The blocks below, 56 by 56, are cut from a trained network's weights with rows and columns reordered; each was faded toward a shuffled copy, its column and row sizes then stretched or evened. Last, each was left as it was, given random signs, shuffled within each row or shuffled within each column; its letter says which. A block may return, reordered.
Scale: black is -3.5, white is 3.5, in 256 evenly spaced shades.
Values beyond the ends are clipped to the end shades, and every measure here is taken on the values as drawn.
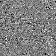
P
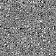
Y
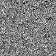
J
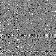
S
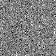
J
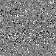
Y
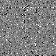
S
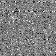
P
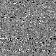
P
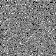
P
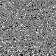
P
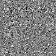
Y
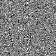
J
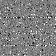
P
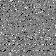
P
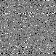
P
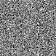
J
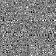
S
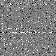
P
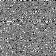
P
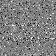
P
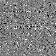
Y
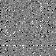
Y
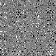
S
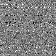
P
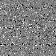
P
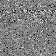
P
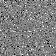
P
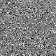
P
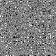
S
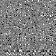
S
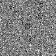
J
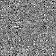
Y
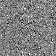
J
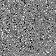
J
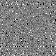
S
